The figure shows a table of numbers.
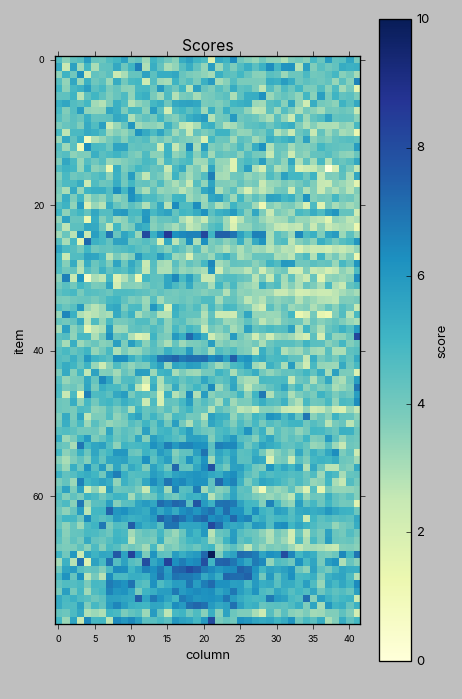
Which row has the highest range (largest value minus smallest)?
68
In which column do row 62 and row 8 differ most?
21
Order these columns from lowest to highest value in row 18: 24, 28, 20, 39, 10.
28, 39, 24, 20, 10
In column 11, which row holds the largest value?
74
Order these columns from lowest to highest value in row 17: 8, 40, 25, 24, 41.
41, 40, 24, 25, 8
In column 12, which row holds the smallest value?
45
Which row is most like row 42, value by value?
6
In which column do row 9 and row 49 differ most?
34
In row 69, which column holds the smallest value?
4
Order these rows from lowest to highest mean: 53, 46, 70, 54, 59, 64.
59, 46, 54, 53, 64, 70
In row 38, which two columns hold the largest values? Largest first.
41, 18
